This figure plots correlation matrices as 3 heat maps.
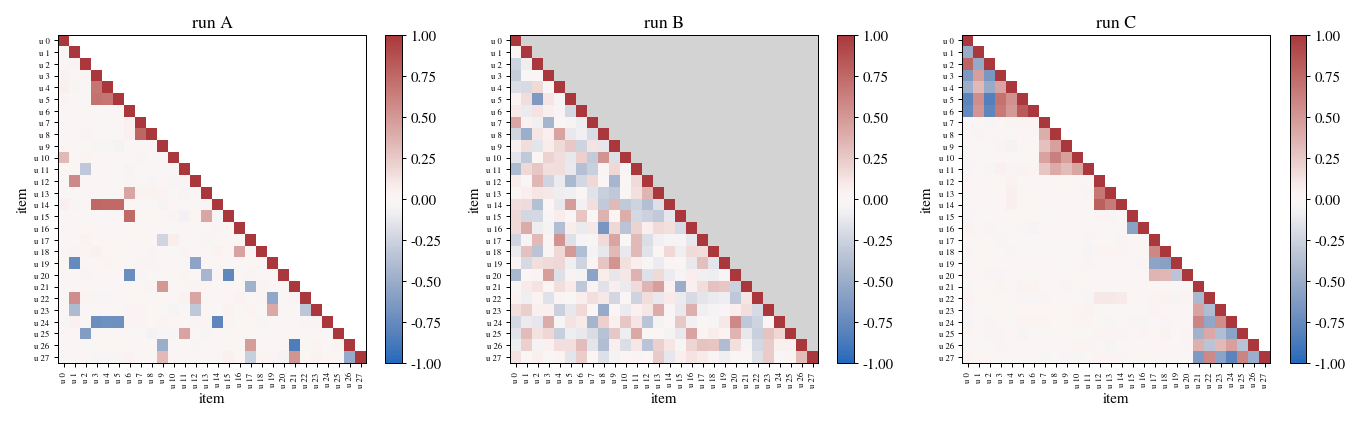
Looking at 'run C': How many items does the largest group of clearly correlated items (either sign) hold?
7
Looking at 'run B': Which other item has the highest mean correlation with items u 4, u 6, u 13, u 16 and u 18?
u 26
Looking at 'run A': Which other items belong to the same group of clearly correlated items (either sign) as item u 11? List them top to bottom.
u 2, u 25
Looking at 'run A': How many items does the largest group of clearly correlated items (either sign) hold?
5
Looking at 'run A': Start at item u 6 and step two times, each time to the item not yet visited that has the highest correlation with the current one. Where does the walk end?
u 13
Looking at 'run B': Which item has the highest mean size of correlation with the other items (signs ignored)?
u 8
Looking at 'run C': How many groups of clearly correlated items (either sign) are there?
6
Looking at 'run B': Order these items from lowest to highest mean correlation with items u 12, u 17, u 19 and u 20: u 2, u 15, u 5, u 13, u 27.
u 5, u 15, u 27, u 13, u 2
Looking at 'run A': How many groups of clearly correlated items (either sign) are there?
8
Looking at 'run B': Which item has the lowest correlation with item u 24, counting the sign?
u 7
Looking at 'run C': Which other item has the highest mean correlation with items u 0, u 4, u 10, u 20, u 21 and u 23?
u 24
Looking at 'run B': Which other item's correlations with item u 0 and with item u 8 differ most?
u 16
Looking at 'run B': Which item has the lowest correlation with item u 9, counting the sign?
u 12
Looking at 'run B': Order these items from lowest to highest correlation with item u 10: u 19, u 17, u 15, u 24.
u 17, u 19, u 24, u 15
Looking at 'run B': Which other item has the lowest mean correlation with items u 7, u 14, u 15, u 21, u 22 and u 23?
u 20
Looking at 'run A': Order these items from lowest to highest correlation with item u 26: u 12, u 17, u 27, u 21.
u 21, u 27, u 12, u 17
